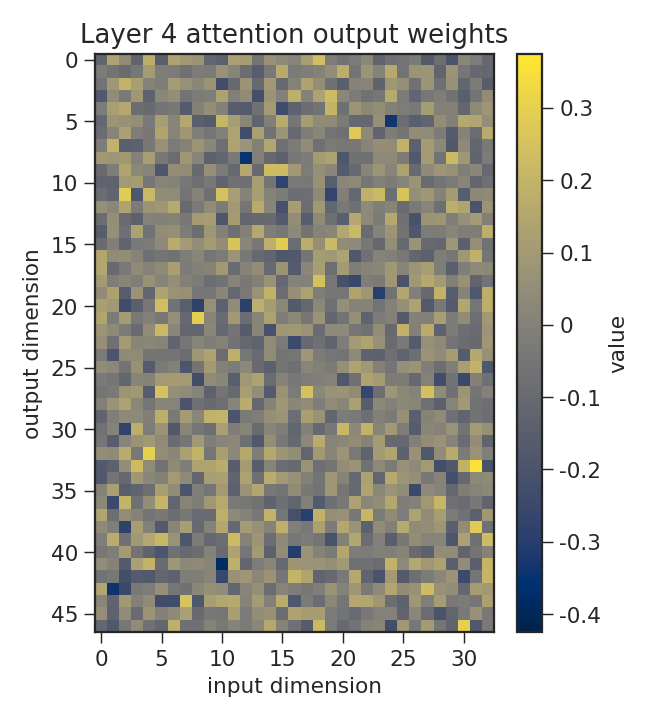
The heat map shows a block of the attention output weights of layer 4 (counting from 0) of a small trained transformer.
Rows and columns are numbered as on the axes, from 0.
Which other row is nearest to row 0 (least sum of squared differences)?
45
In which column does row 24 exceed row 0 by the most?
29
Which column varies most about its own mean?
2
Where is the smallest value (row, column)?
41, 10
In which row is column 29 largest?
8
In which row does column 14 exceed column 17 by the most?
37
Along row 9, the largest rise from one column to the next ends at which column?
14
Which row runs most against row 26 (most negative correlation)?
21
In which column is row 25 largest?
31
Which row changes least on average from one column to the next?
16
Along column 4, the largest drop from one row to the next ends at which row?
42
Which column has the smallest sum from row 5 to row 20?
12
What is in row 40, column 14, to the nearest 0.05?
-0.15
